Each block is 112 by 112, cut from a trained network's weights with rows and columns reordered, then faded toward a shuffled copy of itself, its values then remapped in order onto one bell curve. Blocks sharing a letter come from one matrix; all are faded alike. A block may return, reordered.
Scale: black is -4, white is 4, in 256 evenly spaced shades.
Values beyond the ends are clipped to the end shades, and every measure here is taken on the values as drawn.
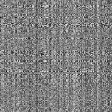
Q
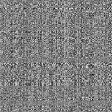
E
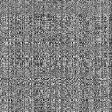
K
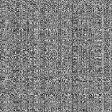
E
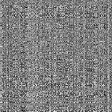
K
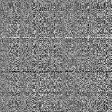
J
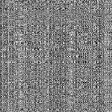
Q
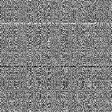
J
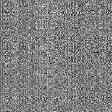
E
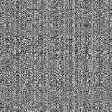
K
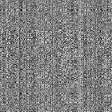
K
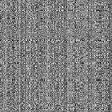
K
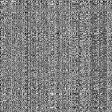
Q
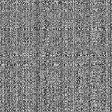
Q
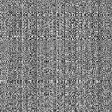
Q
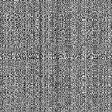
Q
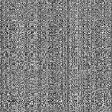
K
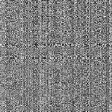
K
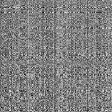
K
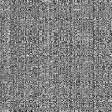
E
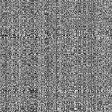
K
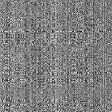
Q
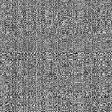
E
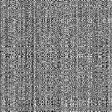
Q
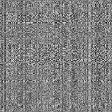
Q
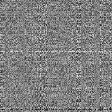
J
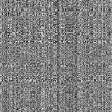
Q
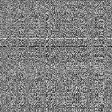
J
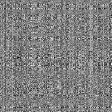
K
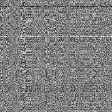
J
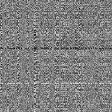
J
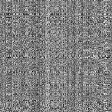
K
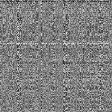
J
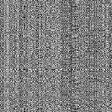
Q
